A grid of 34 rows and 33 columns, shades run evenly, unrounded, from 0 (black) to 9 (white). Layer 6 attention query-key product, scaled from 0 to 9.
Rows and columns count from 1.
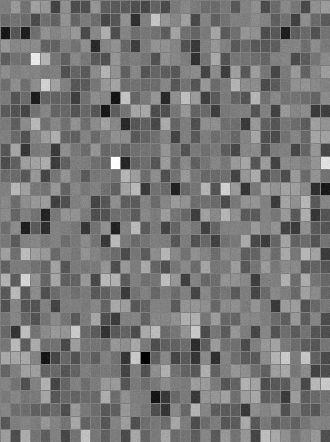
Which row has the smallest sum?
9
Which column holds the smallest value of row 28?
15
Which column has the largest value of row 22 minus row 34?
11
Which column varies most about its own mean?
12
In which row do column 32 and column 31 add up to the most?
20
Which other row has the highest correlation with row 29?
28
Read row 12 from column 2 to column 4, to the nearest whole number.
6 2 4
